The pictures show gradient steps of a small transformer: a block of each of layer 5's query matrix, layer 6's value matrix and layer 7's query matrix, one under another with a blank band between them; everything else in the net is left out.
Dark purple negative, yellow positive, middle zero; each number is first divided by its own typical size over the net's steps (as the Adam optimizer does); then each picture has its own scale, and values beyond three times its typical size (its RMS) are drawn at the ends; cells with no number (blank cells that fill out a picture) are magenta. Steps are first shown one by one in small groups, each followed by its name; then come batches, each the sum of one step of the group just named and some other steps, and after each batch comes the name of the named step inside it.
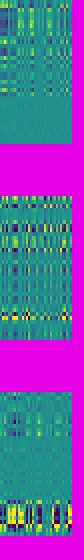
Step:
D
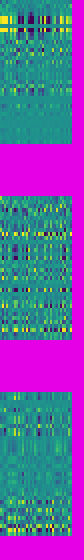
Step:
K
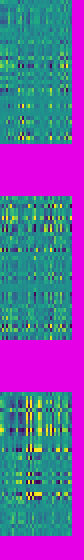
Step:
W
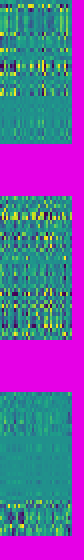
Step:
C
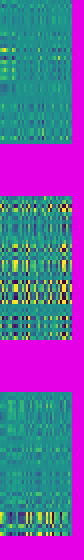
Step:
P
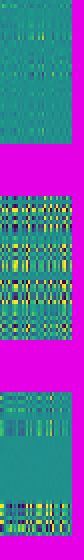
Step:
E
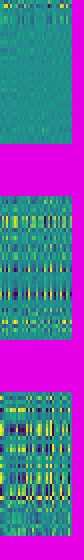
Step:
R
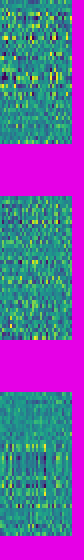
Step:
E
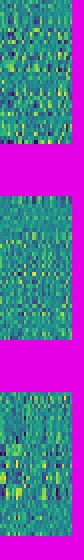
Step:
R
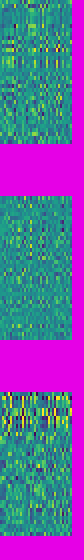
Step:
D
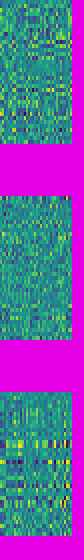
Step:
K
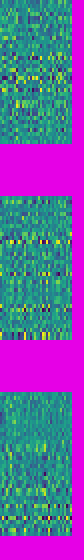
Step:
K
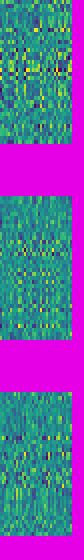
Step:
C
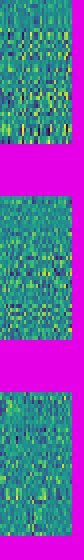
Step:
R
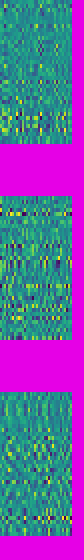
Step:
R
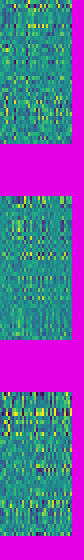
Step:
C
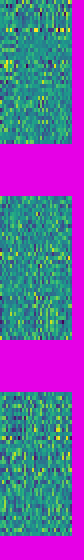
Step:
C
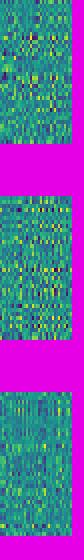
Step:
R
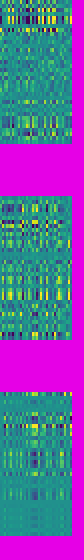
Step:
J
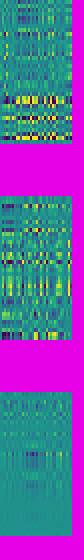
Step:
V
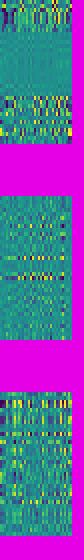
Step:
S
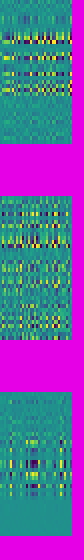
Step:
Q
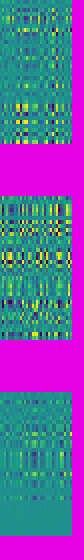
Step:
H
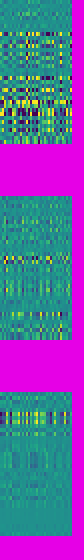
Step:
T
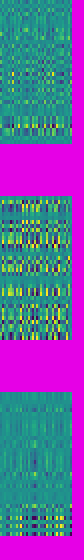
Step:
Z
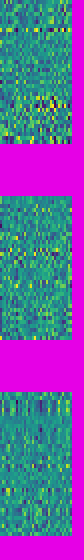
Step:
V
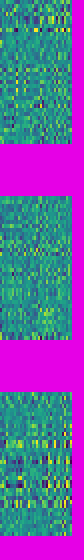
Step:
J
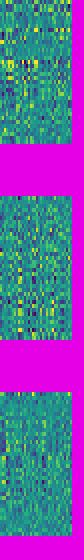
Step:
H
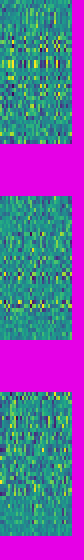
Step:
S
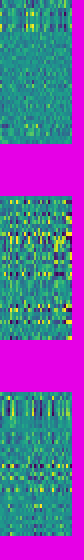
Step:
Z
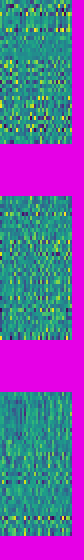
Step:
Z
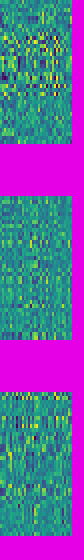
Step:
J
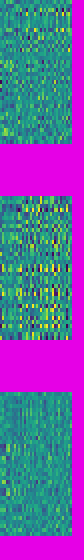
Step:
Z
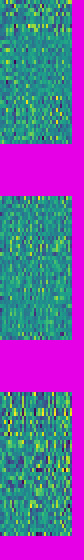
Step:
V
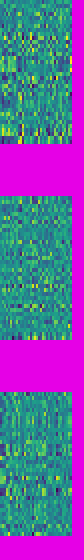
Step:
S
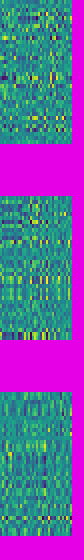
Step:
J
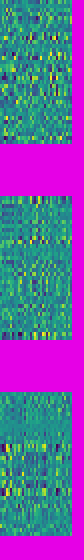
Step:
V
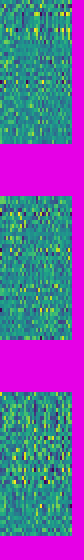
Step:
Q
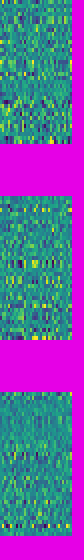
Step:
V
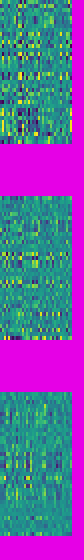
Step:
T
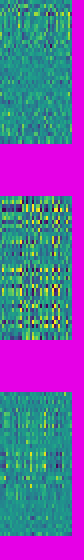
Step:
Z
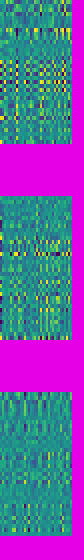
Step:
Q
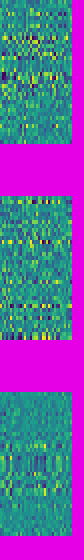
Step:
Z
